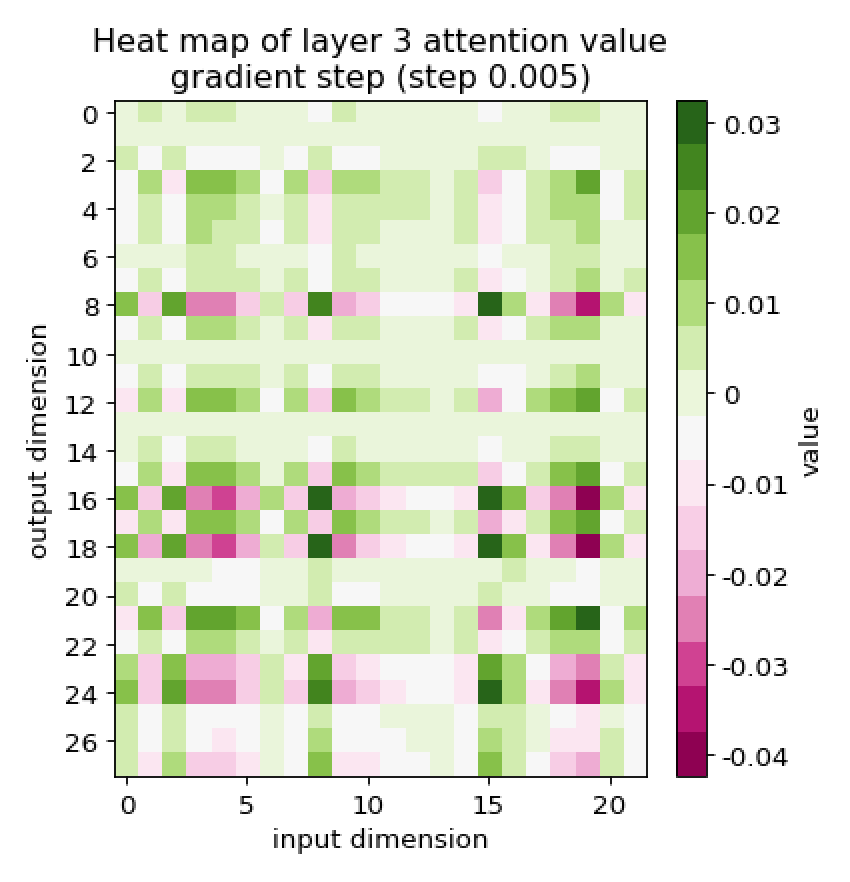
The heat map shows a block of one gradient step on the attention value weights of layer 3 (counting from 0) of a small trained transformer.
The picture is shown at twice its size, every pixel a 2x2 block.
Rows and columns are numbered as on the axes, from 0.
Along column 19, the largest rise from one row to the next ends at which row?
17
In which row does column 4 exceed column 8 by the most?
21
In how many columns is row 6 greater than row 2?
9
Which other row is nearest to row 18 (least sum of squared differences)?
16
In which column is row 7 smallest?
15
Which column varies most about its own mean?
19
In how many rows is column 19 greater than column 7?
14
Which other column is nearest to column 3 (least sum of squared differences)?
18
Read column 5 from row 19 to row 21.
-0.005 -0.005 0.015
